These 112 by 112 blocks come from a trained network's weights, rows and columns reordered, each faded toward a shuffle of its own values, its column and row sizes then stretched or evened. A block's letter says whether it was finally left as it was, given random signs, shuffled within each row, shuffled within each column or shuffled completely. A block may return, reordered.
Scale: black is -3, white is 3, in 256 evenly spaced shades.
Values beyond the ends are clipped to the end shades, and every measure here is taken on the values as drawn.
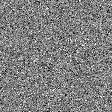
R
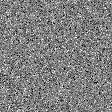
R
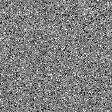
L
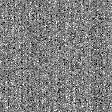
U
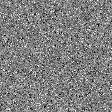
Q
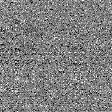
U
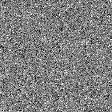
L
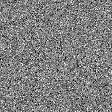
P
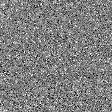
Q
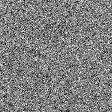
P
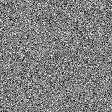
R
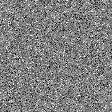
P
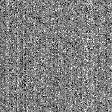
U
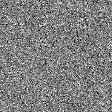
L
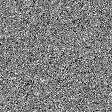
R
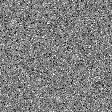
R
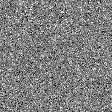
P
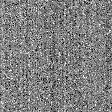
P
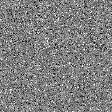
L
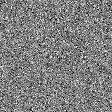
R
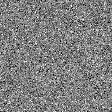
P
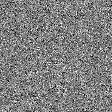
P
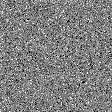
R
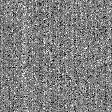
P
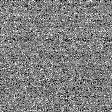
Q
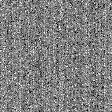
P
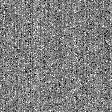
P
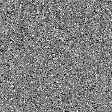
L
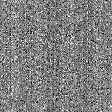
U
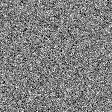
R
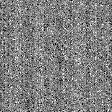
U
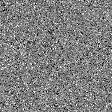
Q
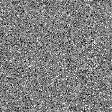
L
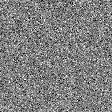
R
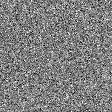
R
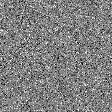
L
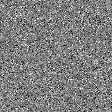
L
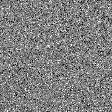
P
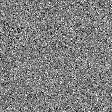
Q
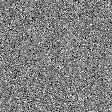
R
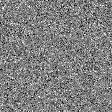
Q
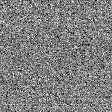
Q
